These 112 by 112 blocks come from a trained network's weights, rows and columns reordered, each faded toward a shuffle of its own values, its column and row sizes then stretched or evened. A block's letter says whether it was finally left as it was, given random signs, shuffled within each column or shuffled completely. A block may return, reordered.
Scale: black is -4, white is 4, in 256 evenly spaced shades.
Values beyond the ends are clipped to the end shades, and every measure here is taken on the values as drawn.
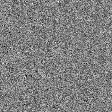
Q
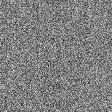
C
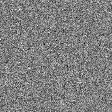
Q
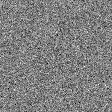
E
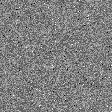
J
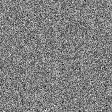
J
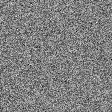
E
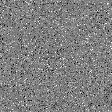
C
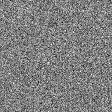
J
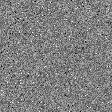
Q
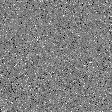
E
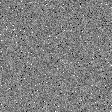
E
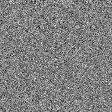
C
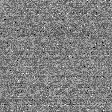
C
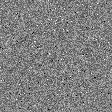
E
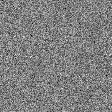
Q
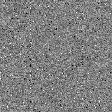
C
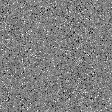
J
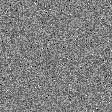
J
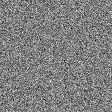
E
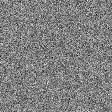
Q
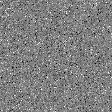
J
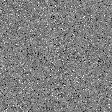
J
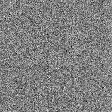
J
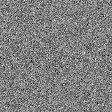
Q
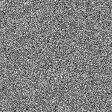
J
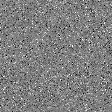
Q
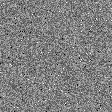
E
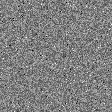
E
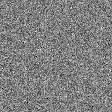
J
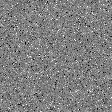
E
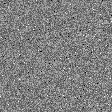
J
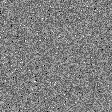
E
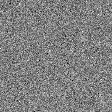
Q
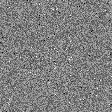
Q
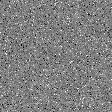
E
